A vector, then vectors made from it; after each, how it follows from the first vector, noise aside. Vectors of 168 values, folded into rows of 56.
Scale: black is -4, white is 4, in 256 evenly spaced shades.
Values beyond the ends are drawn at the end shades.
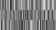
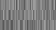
reversed, negated, shrunk.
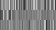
reversed, negated, partly zeroed.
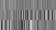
partly zeroed.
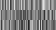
copied.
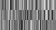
copied.
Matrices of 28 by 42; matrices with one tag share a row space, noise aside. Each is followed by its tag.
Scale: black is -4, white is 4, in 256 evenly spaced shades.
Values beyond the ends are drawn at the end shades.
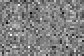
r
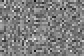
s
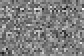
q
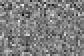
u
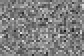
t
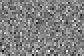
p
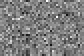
u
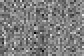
s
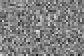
p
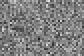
p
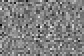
p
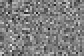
u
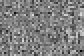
r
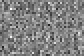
p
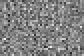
t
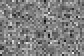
u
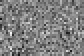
u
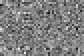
u
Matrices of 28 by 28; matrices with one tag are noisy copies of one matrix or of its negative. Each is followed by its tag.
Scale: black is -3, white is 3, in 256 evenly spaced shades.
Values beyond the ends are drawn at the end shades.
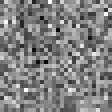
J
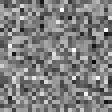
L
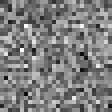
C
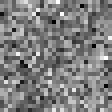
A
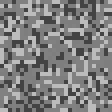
A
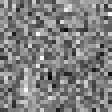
A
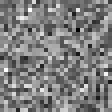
J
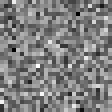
J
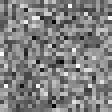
A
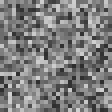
A
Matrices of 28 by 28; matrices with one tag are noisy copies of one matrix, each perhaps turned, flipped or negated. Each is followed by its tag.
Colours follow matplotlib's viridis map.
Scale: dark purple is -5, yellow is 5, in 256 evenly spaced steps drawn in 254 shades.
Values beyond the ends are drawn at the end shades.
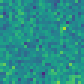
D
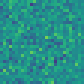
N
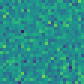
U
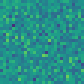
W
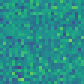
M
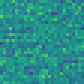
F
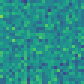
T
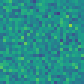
W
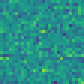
T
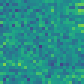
D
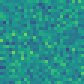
F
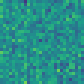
T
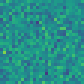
N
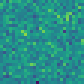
M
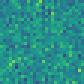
F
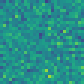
F
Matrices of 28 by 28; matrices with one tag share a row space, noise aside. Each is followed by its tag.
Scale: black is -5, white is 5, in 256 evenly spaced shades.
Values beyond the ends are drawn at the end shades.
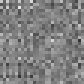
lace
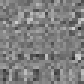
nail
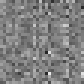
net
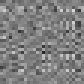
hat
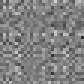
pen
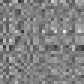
pen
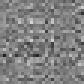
nail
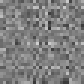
net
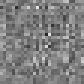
net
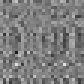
pen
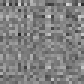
lace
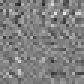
pen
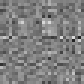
hat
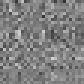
pen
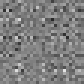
pen
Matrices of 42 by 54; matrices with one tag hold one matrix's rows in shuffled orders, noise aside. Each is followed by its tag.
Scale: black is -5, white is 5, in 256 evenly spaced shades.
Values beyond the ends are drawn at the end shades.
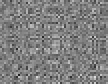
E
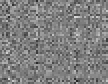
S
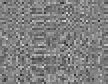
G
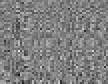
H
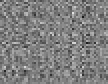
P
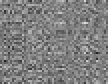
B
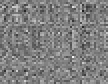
P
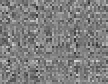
S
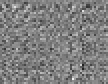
P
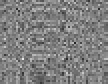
G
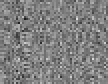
H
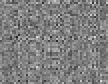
E
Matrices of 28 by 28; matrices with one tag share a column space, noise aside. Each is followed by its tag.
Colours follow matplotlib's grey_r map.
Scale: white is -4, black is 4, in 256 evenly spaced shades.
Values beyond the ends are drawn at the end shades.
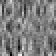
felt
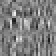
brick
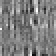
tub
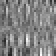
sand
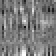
tub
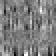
tub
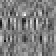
brick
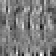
tub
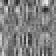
sand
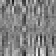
sand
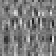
brick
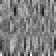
felt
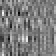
brick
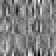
felt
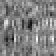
brick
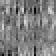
tub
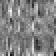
felt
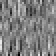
felt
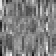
felt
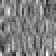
felt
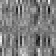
sand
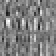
brick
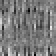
tub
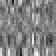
sand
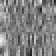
sand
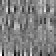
tub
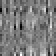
tub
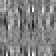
tub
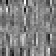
sand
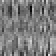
felt
